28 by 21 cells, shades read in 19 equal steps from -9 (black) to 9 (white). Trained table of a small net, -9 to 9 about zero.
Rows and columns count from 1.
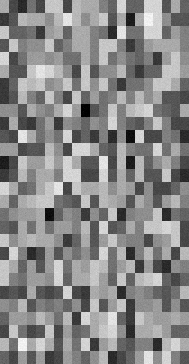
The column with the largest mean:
12
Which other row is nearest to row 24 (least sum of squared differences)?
8
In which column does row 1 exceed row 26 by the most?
7
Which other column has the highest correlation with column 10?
20
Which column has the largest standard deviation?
1
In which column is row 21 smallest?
19
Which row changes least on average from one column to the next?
4
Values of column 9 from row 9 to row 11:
2 0 -4
